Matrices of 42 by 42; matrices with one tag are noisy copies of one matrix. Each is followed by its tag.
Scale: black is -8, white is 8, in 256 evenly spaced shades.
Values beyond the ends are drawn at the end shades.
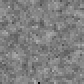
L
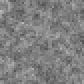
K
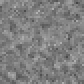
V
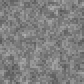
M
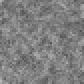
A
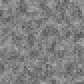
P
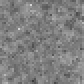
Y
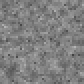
M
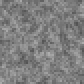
A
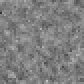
V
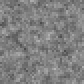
L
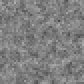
P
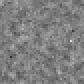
V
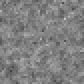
M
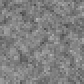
A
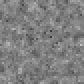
P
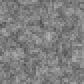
L
